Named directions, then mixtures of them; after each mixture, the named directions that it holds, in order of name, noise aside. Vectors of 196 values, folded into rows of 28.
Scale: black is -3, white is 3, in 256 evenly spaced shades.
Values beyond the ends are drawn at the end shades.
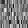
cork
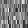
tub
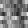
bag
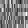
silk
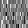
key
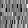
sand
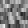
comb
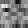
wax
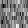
key, wax.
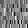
cork, sand.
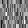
key, silk.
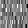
sand.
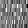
sand.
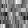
comb, key, wax.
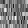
bag, cork, key.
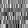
comb, key, silk.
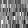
key, tub, wax.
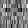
sand, wax.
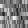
bag, tub.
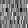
cork, sand, wax.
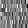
sand.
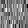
cork, sand.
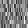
cork, key, silk.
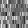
bag, key.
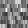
comb, sand, wax.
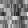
bag.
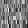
tub.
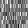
key, silk.
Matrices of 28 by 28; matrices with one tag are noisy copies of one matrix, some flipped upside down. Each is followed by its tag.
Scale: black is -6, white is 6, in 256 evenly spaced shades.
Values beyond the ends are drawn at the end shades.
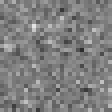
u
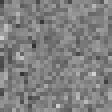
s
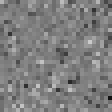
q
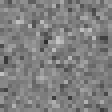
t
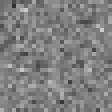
u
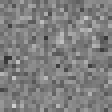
t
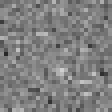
t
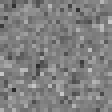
u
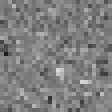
t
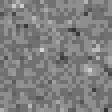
q
